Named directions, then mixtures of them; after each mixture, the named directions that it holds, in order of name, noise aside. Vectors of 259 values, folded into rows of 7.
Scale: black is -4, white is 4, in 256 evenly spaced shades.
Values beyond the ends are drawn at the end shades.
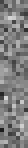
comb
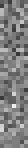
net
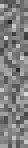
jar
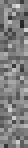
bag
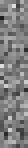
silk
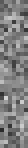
comb.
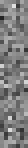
silk.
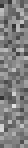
net.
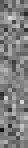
comb.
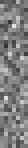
comb, jar.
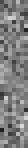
comb.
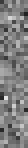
comb.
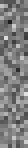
jar.
